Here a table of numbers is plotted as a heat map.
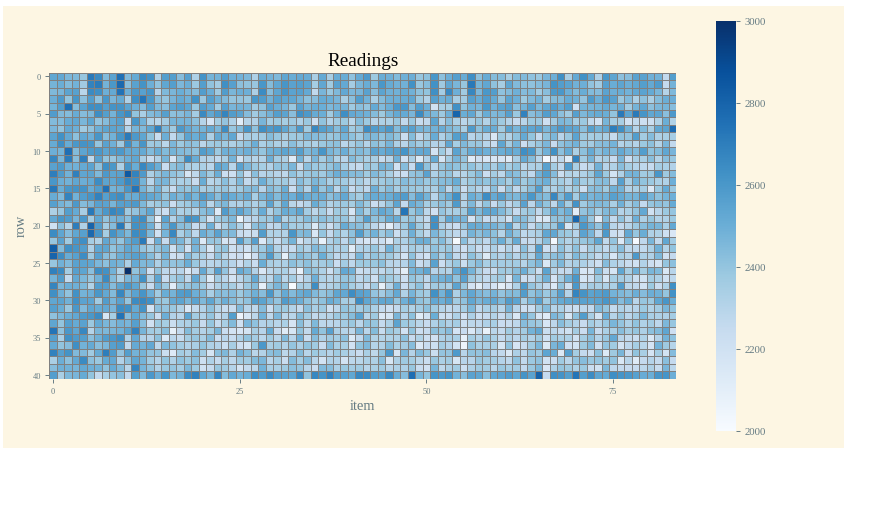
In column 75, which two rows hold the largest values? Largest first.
7, 40
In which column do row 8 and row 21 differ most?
16
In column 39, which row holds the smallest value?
38
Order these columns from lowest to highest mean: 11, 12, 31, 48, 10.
31, 48, 10, 12, 11
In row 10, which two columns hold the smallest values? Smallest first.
51, 53
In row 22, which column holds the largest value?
12
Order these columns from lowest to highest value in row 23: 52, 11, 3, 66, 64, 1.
66, 64, 52, 1, 11, 3
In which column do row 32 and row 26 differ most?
10
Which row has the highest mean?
40
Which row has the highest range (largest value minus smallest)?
26
